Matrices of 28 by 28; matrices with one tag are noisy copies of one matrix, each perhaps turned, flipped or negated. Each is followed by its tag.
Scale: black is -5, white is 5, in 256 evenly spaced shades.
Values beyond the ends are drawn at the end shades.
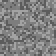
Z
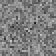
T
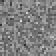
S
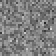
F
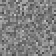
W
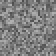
S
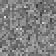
Z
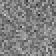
W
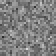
S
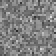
Z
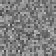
S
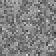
Z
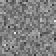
W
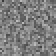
Z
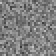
W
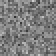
F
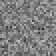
F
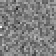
W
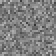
W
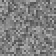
F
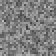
F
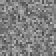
S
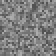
F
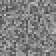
S
